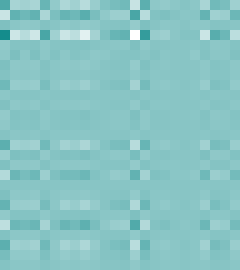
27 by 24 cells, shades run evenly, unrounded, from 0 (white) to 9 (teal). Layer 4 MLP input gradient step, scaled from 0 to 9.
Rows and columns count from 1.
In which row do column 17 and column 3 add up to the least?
4
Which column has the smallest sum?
14
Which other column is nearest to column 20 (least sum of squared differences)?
18
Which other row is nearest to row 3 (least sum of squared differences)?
7
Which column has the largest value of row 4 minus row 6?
1
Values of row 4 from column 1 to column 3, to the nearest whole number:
9 2 3
